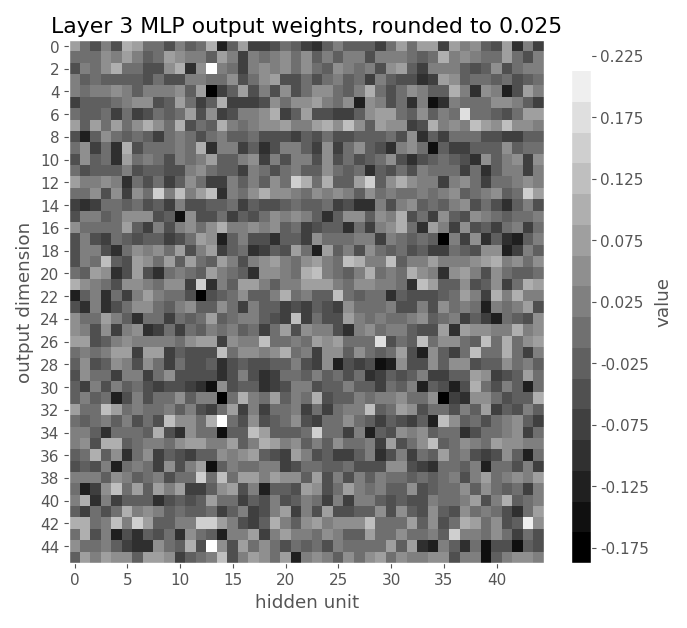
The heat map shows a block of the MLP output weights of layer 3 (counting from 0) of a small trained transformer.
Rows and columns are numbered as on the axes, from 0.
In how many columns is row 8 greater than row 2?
8
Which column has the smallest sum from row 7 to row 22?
35
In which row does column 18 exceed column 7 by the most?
44
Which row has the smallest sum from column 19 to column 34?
28
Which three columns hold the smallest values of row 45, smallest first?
39, 21, 10
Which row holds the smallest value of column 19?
17
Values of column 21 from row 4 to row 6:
-0.05 0.05 -0.025
